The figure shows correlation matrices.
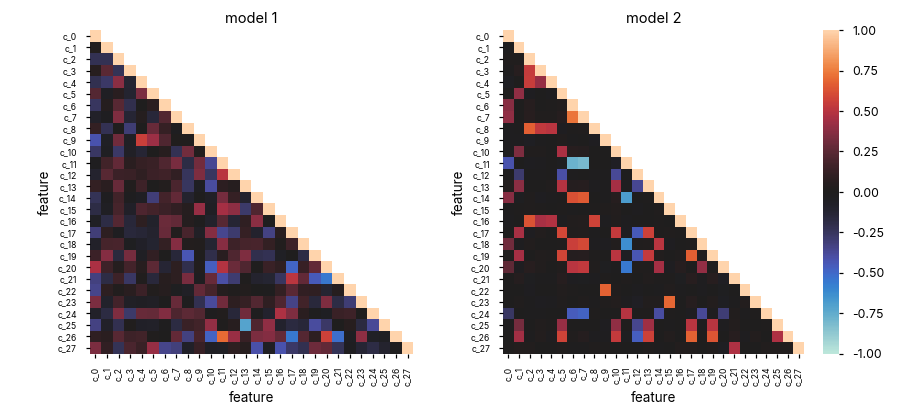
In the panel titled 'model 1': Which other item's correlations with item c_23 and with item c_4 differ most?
c_9
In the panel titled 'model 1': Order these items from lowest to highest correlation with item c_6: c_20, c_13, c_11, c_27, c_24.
c_27, c_20, c_13, c_11, c_24
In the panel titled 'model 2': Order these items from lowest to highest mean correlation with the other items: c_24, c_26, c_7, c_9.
c_24, c_9, c_7, c_26
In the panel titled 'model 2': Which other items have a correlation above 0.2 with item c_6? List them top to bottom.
c_0, c_7, c_14, c_18, c_20
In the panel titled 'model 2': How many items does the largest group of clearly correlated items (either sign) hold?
9
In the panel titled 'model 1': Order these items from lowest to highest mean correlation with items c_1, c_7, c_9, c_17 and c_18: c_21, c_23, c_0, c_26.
c_0, c_23, c_26, c_21
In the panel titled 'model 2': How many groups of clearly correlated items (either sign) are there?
6
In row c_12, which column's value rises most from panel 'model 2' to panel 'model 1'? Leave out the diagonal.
c_26
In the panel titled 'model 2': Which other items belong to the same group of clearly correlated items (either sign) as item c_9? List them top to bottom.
c_22
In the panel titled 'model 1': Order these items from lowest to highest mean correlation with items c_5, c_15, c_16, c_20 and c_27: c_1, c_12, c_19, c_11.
c_1, c_19, c_12, c_11
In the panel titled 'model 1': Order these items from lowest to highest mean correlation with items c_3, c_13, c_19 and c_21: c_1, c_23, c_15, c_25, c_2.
c_25, c_15, c_23, c_2, c_1
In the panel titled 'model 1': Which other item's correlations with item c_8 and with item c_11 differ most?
c_26
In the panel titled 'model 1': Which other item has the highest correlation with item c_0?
c_20
